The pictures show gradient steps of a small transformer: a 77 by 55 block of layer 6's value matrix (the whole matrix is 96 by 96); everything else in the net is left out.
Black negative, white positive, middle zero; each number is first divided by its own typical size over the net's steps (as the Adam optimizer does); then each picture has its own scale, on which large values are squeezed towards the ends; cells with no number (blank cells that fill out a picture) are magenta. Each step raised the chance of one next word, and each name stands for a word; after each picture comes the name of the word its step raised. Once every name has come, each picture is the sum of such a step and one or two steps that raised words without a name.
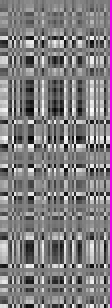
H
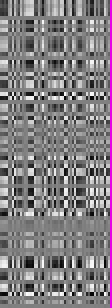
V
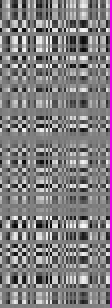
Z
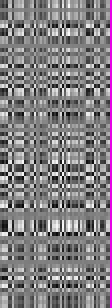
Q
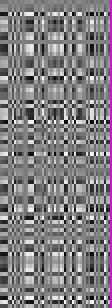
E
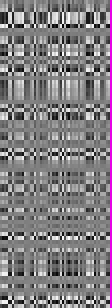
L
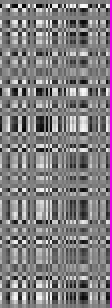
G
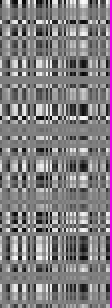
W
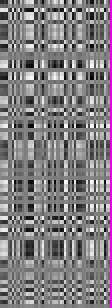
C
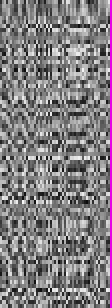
L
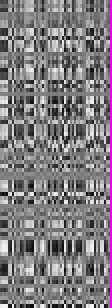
H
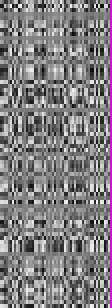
G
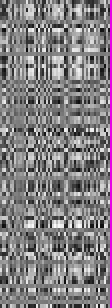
Z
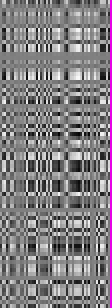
C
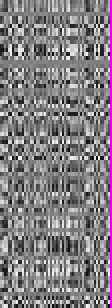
L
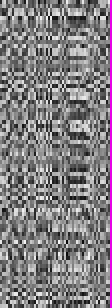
E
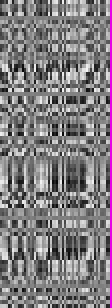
C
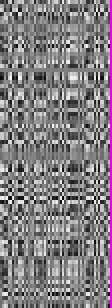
C
